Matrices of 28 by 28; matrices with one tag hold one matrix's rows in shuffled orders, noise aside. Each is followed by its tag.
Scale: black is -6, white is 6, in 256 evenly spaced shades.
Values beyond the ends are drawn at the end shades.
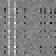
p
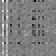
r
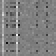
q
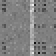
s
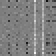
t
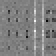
t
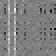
p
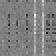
t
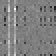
p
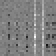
t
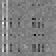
r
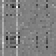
q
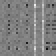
t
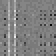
p
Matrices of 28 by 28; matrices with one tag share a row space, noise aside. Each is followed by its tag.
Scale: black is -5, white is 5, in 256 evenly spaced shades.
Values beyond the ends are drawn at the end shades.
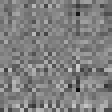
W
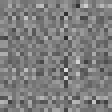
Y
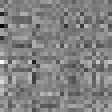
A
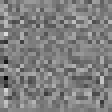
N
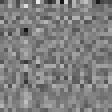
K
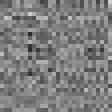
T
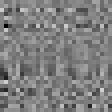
N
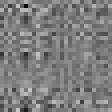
K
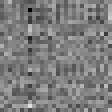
T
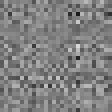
W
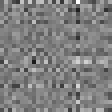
W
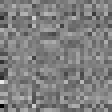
A
